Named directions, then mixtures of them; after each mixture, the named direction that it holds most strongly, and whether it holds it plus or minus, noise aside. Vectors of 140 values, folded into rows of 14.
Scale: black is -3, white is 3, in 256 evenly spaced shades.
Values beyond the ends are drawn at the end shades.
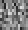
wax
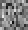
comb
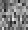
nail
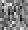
comb, minus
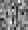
wax, plus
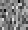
nail, plus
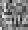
nail, minus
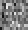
comb, minus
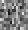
wax, minus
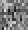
nail, minus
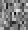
wax, minus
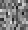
wax, plus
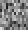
wax, minus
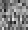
nail, plus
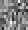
nail, minus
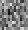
nail, minus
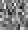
wax, minus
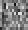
wax, plus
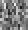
wax, minus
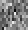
nail, minus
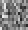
wax, minus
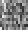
nail, minus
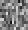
comb, minus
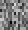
wax, minus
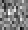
wax, plus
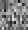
nail, plus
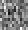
wax, minus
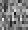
nail, plus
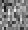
nail, plus
